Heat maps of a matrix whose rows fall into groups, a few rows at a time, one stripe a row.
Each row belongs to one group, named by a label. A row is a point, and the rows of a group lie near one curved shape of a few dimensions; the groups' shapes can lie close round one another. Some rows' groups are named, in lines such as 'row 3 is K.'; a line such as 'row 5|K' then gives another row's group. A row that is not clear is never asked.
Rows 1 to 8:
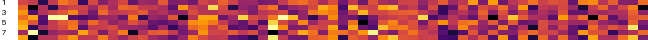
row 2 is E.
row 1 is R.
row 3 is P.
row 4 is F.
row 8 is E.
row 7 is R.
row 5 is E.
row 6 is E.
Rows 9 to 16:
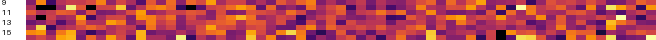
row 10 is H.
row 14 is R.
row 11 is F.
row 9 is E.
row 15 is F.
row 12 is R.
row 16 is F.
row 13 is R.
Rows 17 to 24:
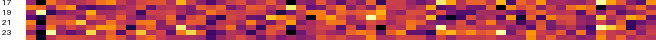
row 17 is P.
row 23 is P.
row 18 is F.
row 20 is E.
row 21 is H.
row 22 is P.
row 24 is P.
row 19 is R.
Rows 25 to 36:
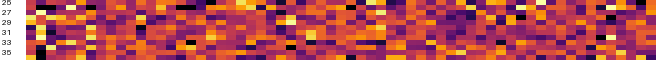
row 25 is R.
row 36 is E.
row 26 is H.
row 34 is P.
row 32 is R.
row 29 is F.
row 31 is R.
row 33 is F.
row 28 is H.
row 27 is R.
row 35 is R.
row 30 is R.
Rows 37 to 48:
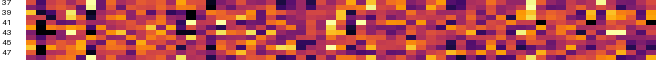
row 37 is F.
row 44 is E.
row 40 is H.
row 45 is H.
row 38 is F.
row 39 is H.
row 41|E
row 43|H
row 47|R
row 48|F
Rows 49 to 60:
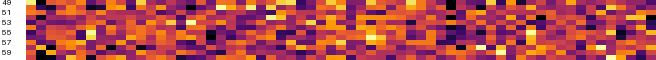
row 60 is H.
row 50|H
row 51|E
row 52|E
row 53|E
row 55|F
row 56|F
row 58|R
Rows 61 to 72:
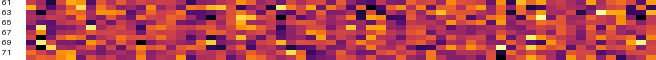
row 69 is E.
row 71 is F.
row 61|H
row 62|E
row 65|R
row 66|R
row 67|R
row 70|P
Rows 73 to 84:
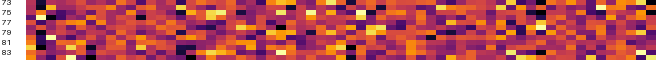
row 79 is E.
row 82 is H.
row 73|E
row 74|P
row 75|E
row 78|R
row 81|H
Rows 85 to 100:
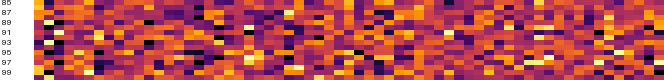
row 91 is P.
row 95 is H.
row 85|P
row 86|H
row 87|E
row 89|R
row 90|P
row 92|F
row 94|R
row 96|R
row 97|H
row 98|F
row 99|E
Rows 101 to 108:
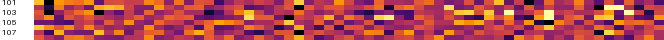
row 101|H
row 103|R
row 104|R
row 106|H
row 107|P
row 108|F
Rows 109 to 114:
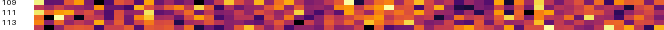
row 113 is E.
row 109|H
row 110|F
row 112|P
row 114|P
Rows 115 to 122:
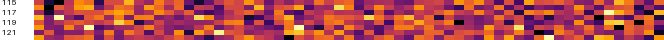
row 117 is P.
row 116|H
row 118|P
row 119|P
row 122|R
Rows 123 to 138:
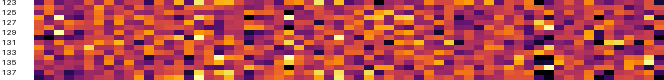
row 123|E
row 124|E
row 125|R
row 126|P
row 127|F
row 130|E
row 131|P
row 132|H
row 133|F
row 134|E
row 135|E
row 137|E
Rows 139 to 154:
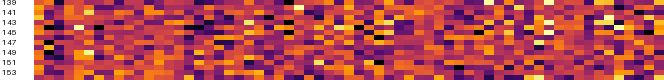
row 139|R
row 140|F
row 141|H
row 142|E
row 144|H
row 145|R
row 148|E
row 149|E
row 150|H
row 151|E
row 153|H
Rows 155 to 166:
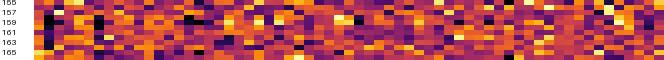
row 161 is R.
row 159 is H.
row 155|F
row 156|R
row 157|P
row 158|H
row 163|P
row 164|P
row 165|H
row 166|F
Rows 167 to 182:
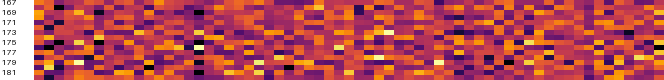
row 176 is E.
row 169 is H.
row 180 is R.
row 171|R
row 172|P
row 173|F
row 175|H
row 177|H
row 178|E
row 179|F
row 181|H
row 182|P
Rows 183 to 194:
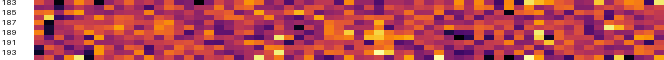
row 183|H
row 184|R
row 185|F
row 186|R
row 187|P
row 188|P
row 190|E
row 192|E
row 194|F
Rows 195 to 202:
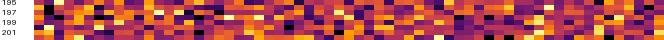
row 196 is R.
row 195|P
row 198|H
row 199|F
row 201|H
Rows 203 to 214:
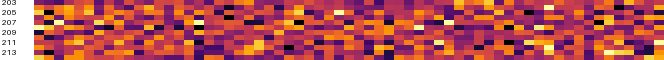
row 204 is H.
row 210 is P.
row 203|R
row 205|H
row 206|E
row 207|P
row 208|H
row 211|F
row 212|R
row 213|P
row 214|E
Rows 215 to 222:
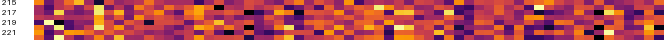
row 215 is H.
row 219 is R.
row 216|F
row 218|E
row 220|P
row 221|E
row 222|P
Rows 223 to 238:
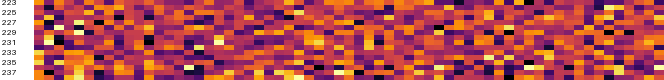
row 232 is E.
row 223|P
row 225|E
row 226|R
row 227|H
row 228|P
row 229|F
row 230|R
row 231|R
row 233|H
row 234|R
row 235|H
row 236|F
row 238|F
